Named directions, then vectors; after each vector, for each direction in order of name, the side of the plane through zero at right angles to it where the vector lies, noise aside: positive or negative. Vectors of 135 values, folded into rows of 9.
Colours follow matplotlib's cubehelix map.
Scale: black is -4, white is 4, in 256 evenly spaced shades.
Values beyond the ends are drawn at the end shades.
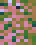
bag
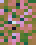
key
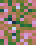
negative, negative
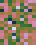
negative, negative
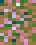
positive, negative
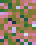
negative, negative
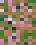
positive, positive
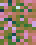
negative, negative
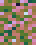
negative, positive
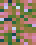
negative, negative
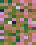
negative, negative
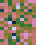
negative, negative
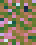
positive, negative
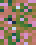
negative, negative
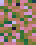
negative, positive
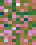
positive, negative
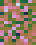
positive, negative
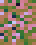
negative, positive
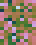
negative, negative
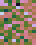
negative, positive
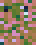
negative, positive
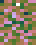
positive, negative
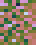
negative, positive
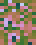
positive, positive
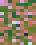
negative, positive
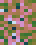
positive, positive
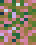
positive, negative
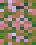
positive, positive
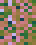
positive, positive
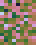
negative, positive
